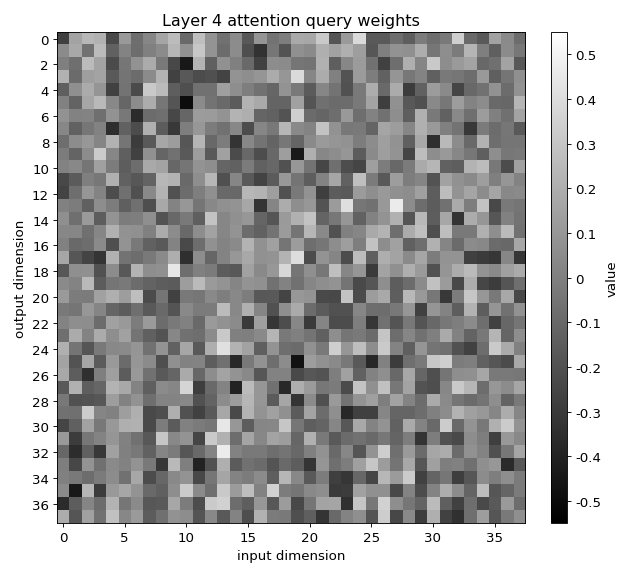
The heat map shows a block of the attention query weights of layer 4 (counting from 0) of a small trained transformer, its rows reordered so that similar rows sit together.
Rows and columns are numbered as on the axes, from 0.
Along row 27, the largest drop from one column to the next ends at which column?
11
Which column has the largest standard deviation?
19
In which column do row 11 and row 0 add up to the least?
0
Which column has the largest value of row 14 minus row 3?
12
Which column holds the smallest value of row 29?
23
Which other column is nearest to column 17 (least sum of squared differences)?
5
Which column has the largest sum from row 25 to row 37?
13
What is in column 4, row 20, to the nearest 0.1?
0.2
